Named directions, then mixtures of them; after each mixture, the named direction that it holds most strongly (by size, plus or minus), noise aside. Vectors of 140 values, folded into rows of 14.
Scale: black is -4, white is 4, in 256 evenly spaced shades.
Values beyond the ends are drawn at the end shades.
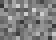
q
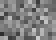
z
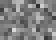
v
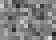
q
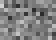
q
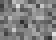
v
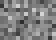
q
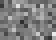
q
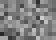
z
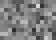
v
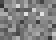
q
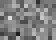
z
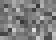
v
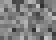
v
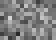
z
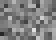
z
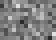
q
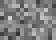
z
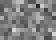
v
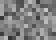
z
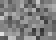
z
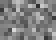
v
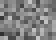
z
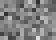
z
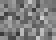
z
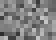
z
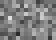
q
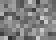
z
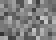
z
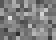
q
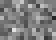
v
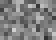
v
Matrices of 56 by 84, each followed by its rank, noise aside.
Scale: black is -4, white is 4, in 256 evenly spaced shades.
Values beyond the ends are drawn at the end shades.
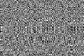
seven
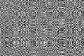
five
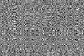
six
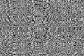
seven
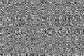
seven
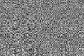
seven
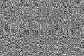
eight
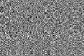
eight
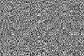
seven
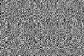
eight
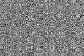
eight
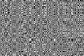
six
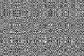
five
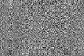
eight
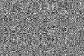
eight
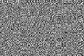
eight
